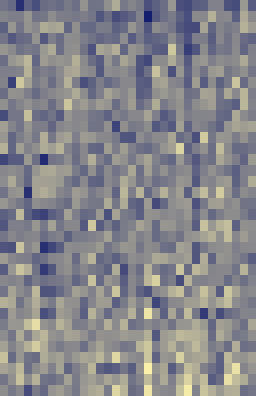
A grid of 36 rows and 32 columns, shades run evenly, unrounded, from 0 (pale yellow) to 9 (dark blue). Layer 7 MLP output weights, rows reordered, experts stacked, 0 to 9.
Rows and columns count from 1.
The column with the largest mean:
18
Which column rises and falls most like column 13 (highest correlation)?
15
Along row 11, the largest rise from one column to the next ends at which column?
5
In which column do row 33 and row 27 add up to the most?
28
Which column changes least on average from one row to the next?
10
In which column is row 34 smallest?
19
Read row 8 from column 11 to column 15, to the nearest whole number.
7 6 5 6 5
